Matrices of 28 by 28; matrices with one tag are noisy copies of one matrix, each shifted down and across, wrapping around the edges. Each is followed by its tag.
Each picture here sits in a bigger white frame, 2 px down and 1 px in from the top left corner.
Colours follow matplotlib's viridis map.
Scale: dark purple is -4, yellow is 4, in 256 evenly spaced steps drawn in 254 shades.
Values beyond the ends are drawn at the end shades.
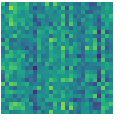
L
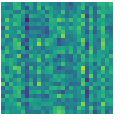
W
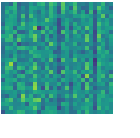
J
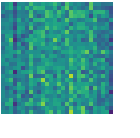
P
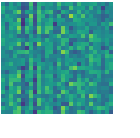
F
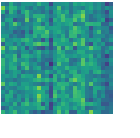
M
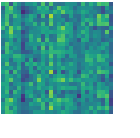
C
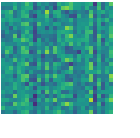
W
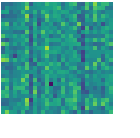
W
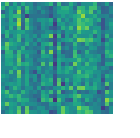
L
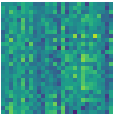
L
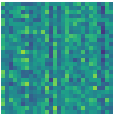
W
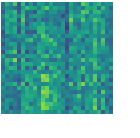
L
